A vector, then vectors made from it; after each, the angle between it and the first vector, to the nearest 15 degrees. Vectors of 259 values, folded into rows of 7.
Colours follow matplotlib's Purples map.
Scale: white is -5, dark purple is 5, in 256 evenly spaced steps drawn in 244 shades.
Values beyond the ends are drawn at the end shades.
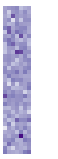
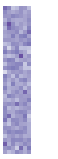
90 degrees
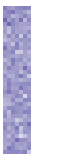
120 degrees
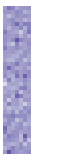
105 degrees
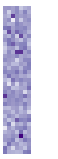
15 degrees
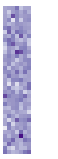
15 degrees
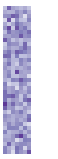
60 degrees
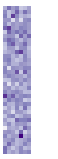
30 degrees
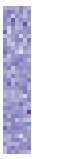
135 degrees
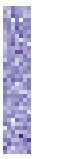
45 degrees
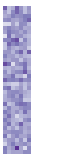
75 degrees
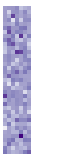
15 degrees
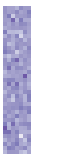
135 degrees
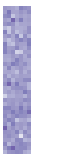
165 degrees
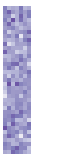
135 degrees
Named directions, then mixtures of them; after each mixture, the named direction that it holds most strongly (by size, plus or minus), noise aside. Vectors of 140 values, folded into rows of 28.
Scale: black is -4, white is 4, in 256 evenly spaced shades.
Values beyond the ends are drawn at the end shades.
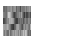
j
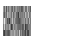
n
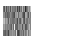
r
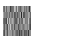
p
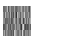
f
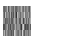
f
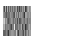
r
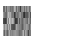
j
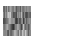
j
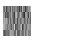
r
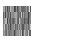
p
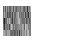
n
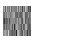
r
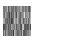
f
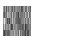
n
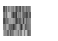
j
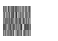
f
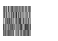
f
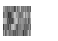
j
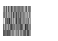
n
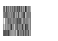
r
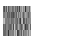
r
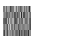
p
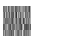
f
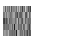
r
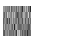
r
